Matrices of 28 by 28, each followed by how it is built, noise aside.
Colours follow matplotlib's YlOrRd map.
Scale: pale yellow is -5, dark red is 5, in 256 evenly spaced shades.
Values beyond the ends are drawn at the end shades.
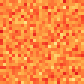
repeating rows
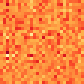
low rank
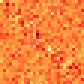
banded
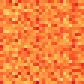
repeating rows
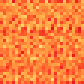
repeating columns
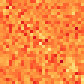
banded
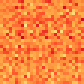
repeating columns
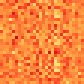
low rank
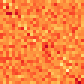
banded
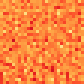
repeating columns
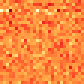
uneven rows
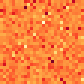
sparse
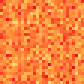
repeating rows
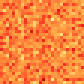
repeating rows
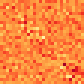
banded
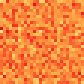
repeating columns
